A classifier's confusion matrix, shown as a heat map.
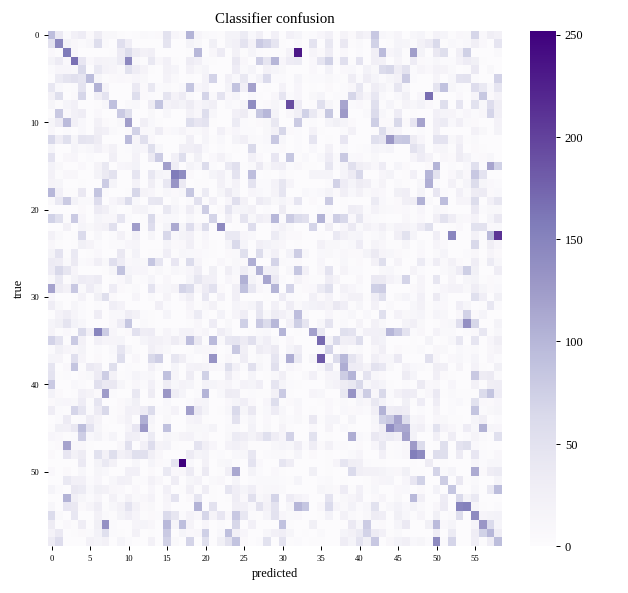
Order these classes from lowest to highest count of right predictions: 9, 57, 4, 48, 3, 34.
4, 9, 57, 34, 48, 3
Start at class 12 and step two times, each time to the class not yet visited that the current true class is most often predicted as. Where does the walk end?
45
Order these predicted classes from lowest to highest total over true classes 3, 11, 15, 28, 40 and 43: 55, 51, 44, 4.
51, 44, 4, 55
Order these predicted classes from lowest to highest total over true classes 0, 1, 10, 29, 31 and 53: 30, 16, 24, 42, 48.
30, 16, 24, 48, 42
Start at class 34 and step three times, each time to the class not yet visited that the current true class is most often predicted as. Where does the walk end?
13
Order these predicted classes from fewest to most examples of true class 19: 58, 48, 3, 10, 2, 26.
26, 3, 58, 10, 2, 48
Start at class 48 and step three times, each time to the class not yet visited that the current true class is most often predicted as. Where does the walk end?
32
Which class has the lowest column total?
33
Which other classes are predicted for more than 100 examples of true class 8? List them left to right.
26, 31, 38
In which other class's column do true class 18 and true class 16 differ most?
17
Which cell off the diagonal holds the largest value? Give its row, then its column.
49, 17
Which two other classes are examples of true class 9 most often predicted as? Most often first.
38, 28
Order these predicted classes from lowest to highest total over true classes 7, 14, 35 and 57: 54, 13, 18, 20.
54, 13, 18, 20
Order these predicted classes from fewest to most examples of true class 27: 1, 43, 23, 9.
43, 23, 1, 9
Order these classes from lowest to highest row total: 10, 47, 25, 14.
25, 14, 47, 10
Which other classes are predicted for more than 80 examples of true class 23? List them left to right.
52, 57, 58
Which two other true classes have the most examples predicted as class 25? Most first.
28, 29
